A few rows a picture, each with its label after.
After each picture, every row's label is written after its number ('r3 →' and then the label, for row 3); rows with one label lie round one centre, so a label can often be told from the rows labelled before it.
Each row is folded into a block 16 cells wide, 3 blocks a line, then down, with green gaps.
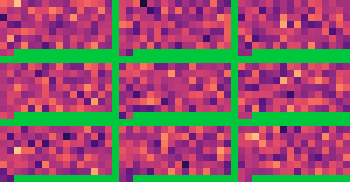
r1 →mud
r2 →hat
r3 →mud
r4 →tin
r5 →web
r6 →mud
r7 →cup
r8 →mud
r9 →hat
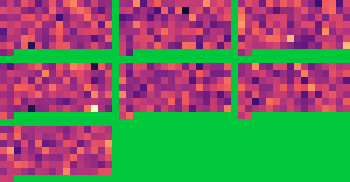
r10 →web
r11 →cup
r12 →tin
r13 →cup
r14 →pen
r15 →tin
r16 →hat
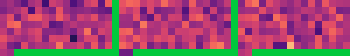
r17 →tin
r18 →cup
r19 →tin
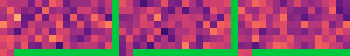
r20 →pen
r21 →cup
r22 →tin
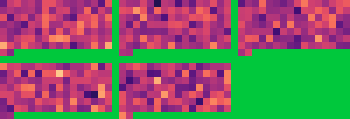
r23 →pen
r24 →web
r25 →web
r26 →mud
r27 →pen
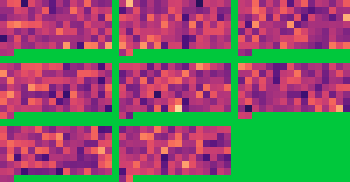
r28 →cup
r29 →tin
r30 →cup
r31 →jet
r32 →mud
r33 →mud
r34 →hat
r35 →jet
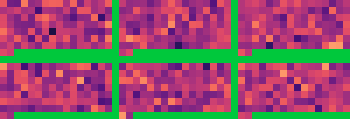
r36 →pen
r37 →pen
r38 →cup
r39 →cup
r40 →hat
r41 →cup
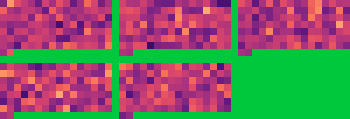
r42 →tin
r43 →hat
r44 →mud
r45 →web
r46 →mud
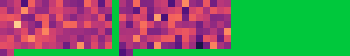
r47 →tin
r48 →cup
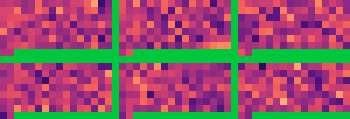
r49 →hat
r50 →cup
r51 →mud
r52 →hat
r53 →hat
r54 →tin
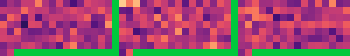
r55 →jet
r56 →cup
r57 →hat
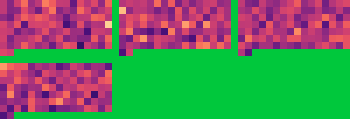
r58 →pen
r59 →hat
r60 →pen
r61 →hat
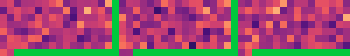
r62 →pen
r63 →pen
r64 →jet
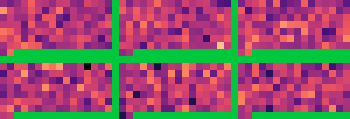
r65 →jet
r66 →hat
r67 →hat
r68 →pen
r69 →web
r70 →cup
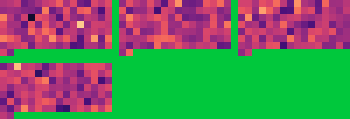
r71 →pen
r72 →tin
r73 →jet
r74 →tin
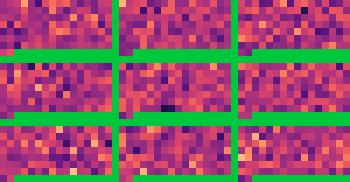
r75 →web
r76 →mud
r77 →cup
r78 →hat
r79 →jet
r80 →mud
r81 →tin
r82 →jet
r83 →hat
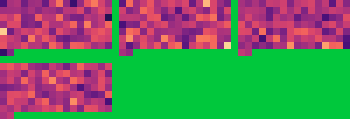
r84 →tin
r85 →tin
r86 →cup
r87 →mud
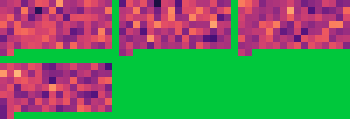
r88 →tin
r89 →web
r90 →mud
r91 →hat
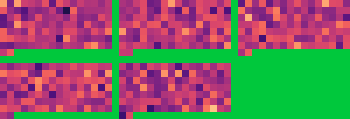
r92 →cup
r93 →pen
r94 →tin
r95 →web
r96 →cup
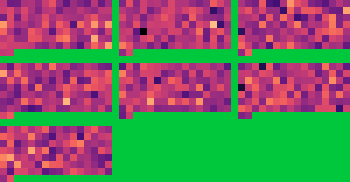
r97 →pen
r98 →web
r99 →web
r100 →hat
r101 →jet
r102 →tin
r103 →jet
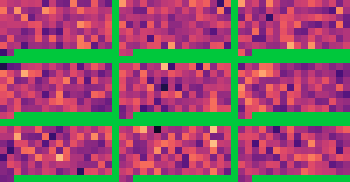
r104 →hat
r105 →mud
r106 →mud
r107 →jet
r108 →cup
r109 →jet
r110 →cup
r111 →web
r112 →web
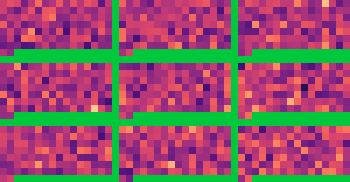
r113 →mud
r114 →mud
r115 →tin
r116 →cup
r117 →pen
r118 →jet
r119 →hat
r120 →mud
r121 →tin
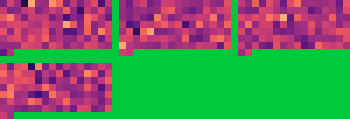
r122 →tin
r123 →pen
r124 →tin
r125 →hat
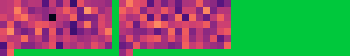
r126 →hat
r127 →hat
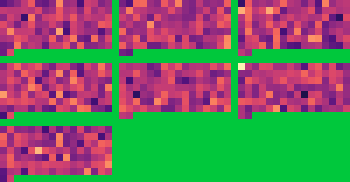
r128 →jet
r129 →pen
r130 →jet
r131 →jet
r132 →pen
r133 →mud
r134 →hat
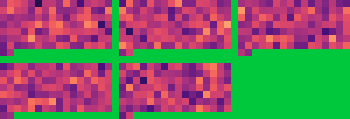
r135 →web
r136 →tin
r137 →hat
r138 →hat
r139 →tin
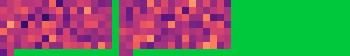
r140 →hat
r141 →cup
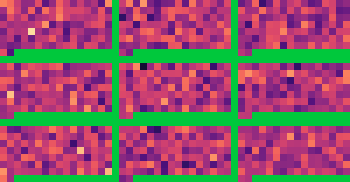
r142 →mud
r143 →mud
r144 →tin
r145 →jet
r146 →cup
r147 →hat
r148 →pen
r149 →web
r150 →web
